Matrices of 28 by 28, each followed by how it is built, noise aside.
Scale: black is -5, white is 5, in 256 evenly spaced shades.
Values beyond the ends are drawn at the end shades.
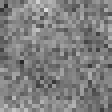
smooth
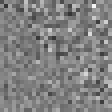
upper triangular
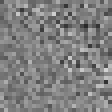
upper triangular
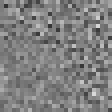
upper triangular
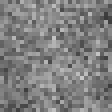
smooth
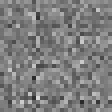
low rank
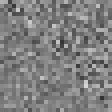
upper triangular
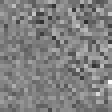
upper triangular
